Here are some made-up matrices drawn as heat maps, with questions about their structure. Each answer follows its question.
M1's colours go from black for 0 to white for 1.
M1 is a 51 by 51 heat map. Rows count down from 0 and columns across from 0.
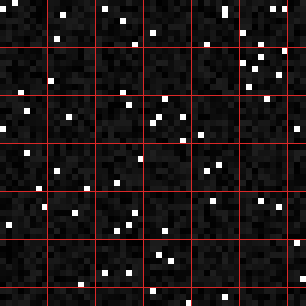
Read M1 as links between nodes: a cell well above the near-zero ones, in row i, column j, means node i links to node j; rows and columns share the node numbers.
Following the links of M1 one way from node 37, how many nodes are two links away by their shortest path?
5
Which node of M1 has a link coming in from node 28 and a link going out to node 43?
node 9
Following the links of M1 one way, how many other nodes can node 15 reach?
4
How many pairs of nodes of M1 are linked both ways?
3
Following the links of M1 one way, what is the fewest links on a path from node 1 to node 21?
2
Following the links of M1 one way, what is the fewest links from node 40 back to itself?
7
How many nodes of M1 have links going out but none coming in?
6
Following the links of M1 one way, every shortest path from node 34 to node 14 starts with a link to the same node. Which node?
node 46
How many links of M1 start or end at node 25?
4
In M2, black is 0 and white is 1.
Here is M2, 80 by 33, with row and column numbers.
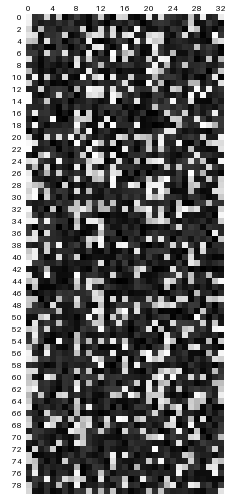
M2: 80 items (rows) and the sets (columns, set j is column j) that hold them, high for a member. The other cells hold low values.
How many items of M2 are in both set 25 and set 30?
8
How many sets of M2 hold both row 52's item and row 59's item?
4
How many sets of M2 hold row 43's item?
8
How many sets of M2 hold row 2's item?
8
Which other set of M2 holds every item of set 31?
1
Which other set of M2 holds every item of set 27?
0
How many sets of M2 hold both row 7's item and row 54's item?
7
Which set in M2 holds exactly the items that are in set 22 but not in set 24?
20
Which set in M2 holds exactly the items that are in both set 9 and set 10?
13
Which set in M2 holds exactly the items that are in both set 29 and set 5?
15
